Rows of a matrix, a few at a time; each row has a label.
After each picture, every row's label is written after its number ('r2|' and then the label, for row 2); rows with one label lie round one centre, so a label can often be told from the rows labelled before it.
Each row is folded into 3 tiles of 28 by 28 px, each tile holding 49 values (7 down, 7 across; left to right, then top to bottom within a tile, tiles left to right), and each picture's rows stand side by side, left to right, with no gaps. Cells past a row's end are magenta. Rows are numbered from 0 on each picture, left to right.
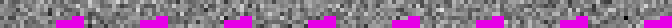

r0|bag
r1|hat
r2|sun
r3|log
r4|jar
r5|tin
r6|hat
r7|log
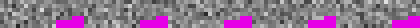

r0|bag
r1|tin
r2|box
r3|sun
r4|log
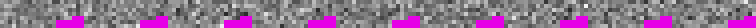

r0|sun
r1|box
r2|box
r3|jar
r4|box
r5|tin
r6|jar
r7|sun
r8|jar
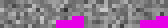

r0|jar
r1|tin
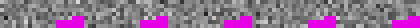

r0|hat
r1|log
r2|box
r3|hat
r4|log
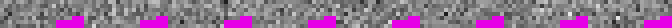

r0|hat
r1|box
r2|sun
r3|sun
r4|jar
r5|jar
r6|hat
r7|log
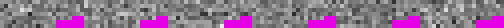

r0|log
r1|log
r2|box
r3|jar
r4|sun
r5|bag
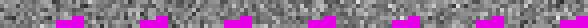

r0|sun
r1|hat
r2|bag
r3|sun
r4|hat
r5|sun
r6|sun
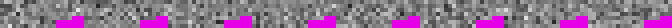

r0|tin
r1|jar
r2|bag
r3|hat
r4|jar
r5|tin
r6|bag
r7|box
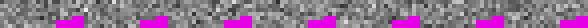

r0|sun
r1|bag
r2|jar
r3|box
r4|tin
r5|log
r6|jar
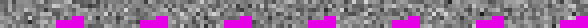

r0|log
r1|bag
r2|log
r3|log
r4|box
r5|tin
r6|sun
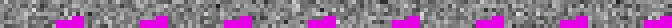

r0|hat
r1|hat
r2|bag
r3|bag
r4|box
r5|jar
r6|log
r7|log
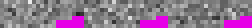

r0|box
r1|bag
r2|sun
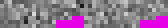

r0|log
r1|log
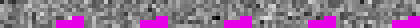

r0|bag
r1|jar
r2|sun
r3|log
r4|hat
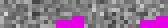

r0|box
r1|log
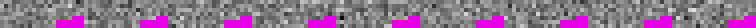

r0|log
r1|hat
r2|hat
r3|box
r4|hat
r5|jar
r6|log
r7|sun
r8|tin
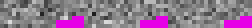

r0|hat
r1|jar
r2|jar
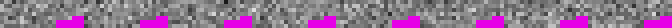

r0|bag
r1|bag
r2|sun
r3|bag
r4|log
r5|jar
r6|jar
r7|sun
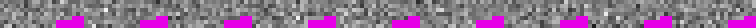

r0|jar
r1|tin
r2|tin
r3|box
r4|tin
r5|tin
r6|jar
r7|log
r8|hat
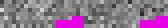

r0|bag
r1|box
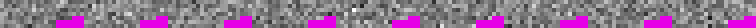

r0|jar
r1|log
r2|jar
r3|hat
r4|tin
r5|bag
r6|hat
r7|box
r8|log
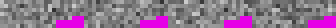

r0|box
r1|log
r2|box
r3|tin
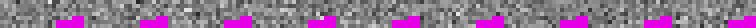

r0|sun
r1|sun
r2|tin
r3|hat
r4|tin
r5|bag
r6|tin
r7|sun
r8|hat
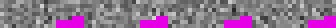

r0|box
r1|hat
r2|jar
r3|sun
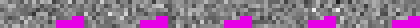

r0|sun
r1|box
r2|hat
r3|sun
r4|bag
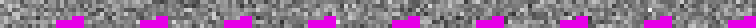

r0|log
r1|log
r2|tin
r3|hat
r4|log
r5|log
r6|tin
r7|sun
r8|tin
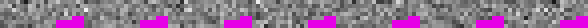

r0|hat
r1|bag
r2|tin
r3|hat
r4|jar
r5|jar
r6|jar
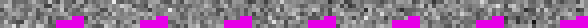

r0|sun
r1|bag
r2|bag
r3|bag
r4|jar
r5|log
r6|sun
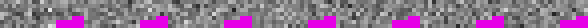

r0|box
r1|box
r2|jar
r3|log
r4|jar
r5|log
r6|bag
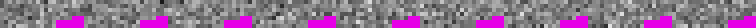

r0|box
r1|log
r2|bag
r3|jar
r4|hat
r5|jar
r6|log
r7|bag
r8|sun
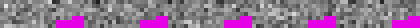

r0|sun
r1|bag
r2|bag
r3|log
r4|hat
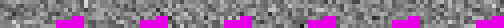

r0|box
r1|log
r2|log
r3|tin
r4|log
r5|box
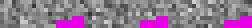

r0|bag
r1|hat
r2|log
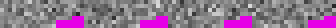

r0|box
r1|box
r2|jar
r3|sun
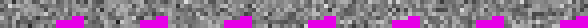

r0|log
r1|bag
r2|box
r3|sun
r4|hat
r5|sun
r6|box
